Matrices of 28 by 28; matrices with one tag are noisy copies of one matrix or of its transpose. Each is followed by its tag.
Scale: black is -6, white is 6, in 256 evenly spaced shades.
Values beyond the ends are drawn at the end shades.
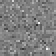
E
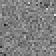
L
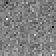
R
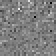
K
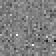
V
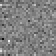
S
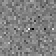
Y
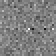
Y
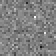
V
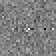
Y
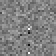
Y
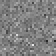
V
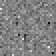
E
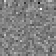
S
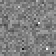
E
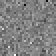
L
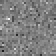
K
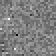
K
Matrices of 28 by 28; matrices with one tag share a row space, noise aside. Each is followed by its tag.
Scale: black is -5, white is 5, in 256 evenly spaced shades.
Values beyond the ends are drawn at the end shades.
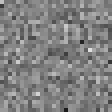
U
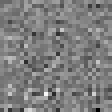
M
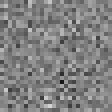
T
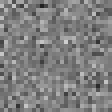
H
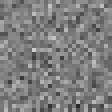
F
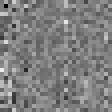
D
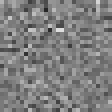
M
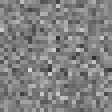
F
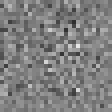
T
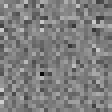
H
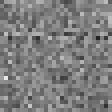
U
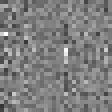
D
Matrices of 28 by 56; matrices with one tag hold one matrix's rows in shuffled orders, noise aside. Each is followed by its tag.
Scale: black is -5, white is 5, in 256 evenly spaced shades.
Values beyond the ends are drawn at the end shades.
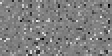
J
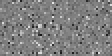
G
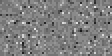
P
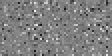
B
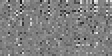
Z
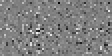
J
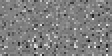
B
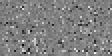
P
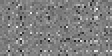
Z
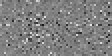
J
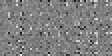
Z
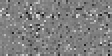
J
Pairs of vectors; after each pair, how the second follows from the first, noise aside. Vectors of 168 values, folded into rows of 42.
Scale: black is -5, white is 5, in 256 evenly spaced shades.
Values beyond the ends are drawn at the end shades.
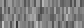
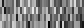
wrapped around, negated, scaled up.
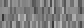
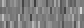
reversed, negated, partly zeroed.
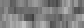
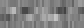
wrapped around, partly zeroed.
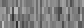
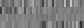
wrapped around, partly zeroed.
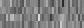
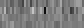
reversed, negated, partly zeroed.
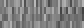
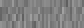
reversed, shrunk.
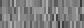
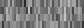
reversed.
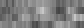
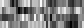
wrapped around, negated, scaled up.
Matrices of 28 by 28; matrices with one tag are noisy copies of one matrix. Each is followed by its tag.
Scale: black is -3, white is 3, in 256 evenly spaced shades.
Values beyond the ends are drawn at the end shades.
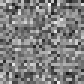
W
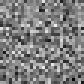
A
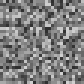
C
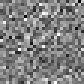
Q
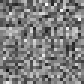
C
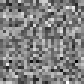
C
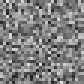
W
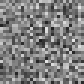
A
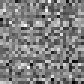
A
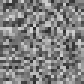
C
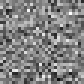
W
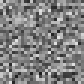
W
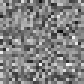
W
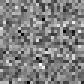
A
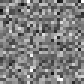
Q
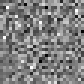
Q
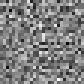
Q
